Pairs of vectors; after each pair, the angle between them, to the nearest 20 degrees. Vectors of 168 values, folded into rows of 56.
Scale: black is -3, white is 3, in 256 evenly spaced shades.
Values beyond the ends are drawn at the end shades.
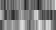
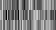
60 degrees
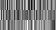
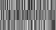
20 degrees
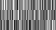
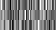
100 degrees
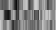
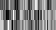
40 degrees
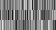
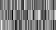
60 degrees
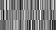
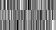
120 degrees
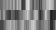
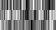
140 degrees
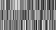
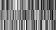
40 degrees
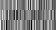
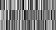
60 degrees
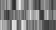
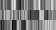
160 degrees
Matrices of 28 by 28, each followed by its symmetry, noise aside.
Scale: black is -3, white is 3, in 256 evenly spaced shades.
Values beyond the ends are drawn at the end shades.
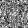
same after a half turn.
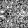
mirrored top to bottom.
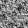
symmetric across the other diagonal.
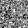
no symmetry.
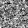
no symmetry.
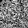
symmetric.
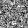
antisymmetric.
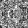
mirrored top to bottom.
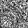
symmetric across the other diagonal.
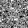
same after a half turn.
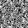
no symmetry.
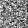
mirrored top to bottom.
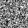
antisymmetric.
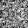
mirrored top to bottom.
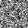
mirrored top to bottom.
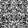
mirrored left to right.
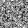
same after a half turn.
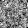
no symmetry.
